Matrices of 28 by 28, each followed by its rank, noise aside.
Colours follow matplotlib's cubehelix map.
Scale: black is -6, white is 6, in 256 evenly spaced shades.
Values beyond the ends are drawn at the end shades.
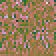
six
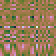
two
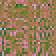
four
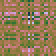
two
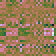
three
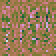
four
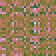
three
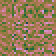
three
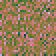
six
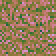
eight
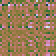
three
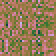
four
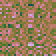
four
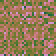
three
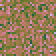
eight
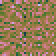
four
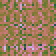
three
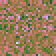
six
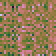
four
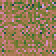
six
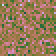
eight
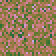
six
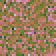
eight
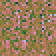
six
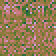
six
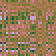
two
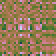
two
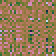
three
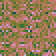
four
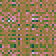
three
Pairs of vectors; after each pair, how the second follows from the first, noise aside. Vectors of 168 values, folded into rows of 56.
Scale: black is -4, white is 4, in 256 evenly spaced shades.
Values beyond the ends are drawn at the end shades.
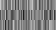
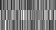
negated.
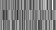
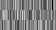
negated.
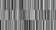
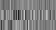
wrapped around, partly zeroed.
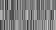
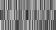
negated.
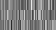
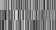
reversed.
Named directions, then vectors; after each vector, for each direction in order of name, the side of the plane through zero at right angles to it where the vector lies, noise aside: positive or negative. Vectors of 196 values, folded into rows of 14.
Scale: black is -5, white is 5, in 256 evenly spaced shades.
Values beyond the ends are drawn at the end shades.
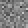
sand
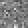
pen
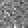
positive, negative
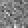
positive, negative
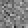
negative, positive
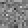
negative, negative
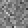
positive, negative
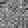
negative, negative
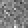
positive, negative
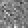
positive, negative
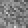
positive, negative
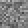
negative, negative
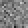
negative, positive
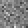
positive, negative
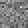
negative, negative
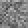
negative, negative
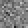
negative, positive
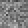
positive, positive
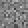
negative, negative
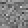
negative, negative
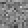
negative, negative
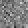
negative, positive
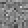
negative, negative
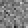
negative, positive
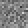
positive, positive
